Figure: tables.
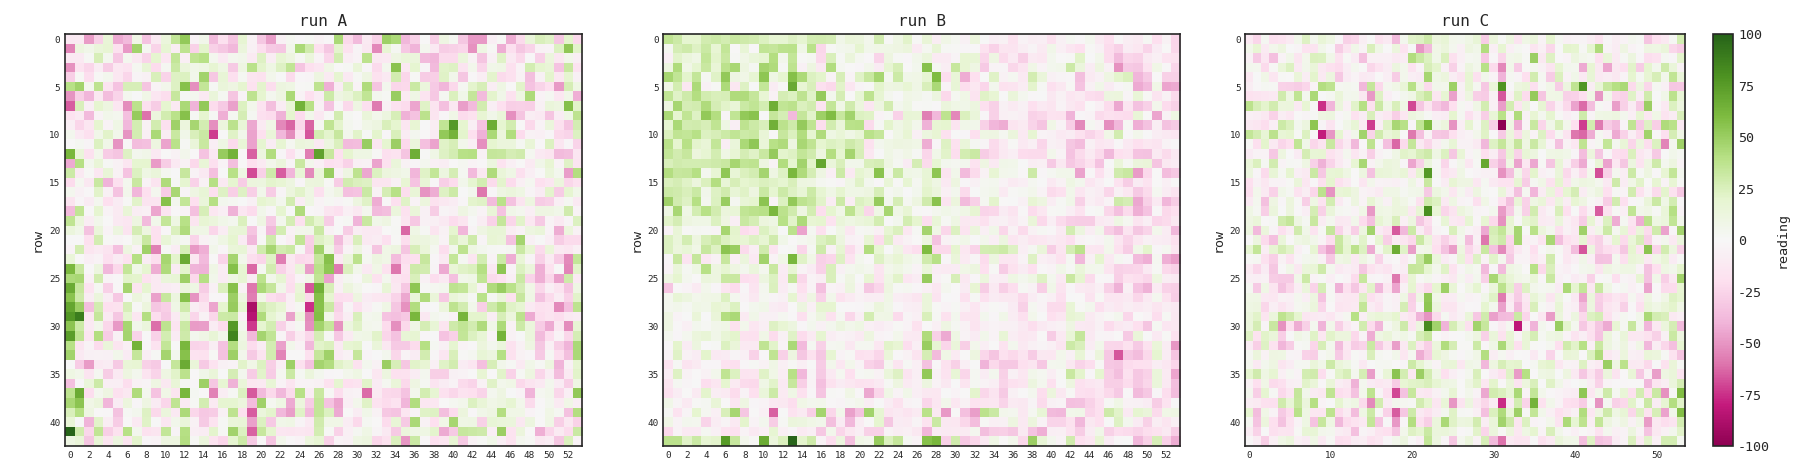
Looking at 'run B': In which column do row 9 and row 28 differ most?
11
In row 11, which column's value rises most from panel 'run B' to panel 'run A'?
34
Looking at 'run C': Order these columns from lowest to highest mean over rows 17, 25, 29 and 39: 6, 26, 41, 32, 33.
32, 26, 41, 6, 33
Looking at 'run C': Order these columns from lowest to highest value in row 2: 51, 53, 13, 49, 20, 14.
14, 49, 13, 51, 53, 20
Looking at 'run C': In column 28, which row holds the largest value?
30
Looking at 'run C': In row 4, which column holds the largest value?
22
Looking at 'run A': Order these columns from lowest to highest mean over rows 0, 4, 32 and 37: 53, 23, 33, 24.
23, 33, 24, 53
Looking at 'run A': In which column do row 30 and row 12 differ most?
16
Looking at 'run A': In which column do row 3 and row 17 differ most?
34
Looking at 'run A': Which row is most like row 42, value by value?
20
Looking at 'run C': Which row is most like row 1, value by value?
33
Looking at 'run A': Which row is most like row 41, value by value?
31
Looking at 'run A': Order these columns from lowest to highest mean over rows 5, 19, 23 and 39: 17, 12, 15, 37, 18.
15, 18, 37, 17, 12
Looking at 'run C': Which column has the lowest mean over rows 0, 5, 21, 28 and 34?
29
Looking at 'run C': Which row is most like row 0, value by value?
41
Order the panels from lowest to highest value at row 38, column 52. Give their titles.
run B, run A, run C
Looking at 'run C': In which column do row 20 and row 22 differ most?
18
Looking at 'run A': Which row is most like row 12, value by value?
26
